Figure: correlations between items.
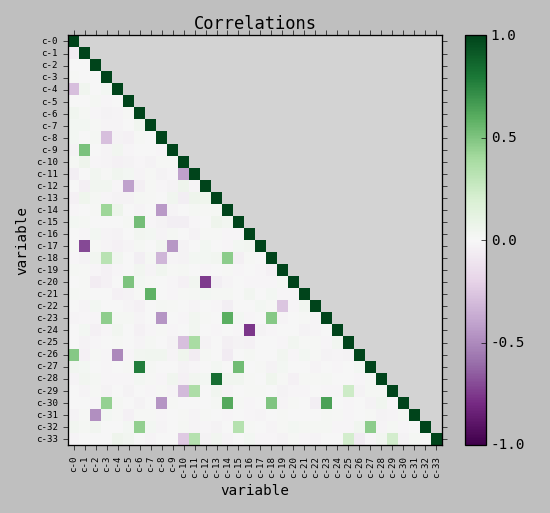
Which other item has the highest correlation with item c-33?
c-11
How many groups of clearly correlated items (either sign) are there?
11
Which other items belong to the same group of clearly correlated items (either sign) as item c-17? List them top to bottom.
c-1, c-9
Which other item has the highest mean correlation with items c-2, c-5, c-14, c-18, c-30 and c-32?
c-23
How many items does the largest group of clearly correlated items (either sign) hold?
6
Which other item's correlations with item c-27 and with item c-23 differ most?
c-6
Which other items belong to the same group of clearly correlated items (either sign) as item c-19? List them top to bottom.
c-22
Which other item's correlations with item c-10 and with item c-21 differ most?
c-7
